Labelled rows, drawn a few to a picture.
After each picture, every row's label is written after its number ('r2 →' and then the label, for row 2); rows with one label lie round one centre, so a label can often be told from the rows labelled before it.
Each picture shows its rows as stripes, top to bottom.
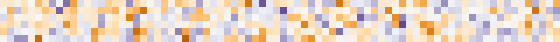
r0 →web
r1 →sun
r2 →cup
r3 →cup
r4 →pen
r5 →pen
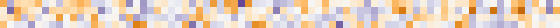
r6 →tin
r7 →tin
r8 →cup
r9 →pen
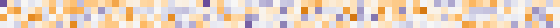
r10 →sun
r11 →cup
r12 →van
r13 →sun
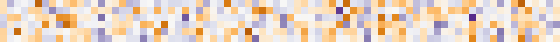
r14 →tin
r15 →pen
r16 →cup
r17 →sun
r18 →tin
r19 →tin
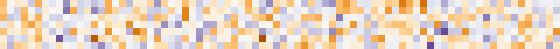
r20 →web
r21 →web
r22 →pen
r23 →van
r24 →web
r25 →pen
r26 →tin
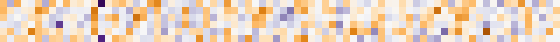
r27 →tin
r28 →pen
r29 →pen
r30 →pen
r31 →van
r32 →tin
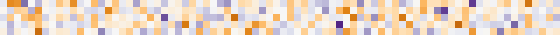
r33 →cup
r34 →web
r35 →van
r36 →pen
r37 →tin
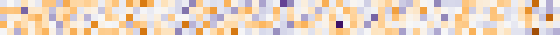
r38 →sun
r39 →cup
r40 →van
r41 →pen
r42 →sun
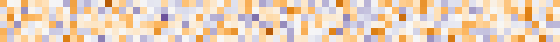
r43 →web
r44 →cup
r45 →van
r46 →sun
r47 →pen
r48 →tin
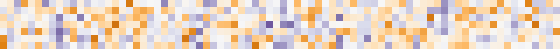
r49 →van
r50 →sun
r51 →pen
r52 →sun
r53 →web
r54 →pen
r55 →pen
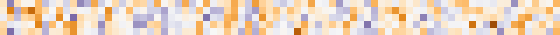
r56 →pen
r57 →van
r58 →van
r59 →tin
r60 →tin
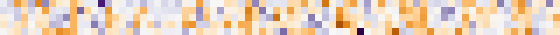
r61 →tin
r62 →web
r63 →web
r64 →web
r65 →cup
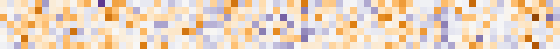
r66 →tin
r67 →van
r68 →sun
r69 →van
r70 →web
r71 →van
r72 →sun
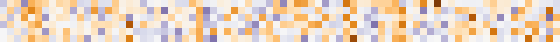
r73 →cup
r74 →van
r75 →tin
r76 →van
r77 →tin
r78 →van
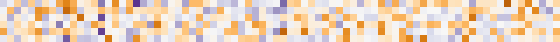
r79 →cup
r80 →sun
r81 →tin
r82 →pen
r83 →tin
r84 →web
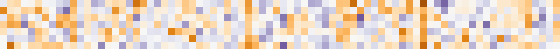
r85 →web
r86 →web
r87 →cup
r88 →cup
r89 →web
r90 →web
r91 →cup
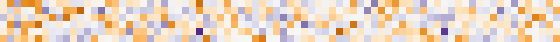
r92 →van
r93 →tin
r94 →sun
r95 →van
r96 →web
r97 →pen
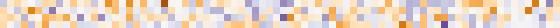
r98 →sun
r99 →van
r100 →cup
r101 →web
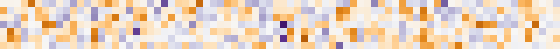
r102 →van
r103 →web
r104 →web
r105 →sun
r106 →cup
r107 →cup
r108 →pen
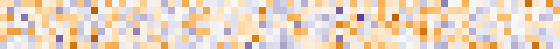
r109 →van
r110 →pen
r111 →cup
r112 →web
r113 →cup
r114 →pen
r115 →sun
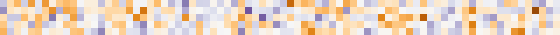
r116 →cup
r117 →sun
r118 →web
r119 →tin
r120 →tin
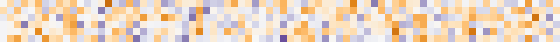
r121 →van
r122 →tin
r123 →sun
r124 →cup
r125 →tin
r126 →cup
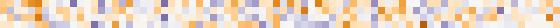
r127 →van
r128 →tin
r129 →van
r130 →web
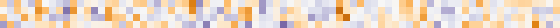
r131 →web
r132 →web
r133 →web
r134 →sun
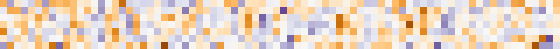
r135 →tin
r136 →cup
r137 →web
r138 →web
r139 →web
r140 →tin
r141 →sun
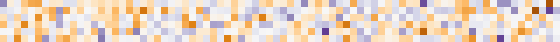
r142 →van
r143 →sun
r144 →pen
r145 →web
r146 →cup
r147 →tin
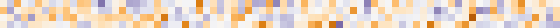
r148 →tin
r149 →tin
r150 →sun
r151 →pen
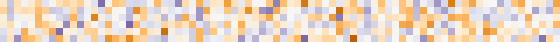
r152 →tin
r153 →web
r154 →pen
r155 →web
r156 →sun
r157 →van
